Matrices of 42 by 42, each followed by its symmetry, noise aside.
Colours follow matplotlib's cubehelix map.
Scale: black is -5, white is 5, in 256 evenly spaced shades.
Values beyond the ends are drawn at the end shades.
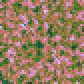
symmetric across the other diagonal.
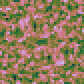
same after a half turn.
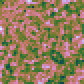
symmetric.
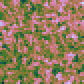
antisymmetric.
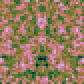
mirrored left to right.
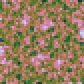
same after a half turn.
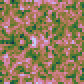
mirrored top to bottom.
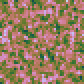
symmetric across the other diagonal.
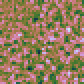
antisymmetric.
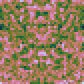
mirrored left to right.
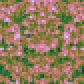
mirrored left to right.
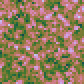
symmetric across the other diagonal.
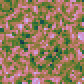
symmetric.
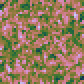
same after a half turn.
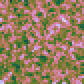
symmetric across the other diagonal.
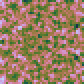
mirrored top to bottom.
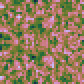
mirrored top to bottom.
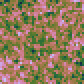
symmetric across the other diagonal.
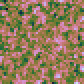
no symmetry.
